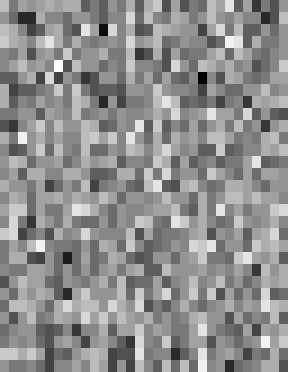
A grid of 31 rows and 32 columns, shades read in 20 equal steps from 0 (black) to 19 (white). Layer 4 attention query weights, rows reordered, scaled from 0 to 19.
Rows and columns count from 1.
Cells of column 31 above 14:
2
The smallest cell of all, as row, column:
7, 23
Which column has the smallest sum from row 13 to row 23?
11
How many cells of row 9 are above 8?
24
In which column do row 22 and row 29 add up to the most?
30
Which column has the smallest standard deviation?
21
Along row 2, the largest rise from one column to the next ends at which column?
5
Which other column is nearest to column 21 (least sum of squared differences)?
14
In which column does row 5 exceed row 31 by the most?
15
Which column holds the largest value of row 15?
19
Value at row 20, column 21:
10
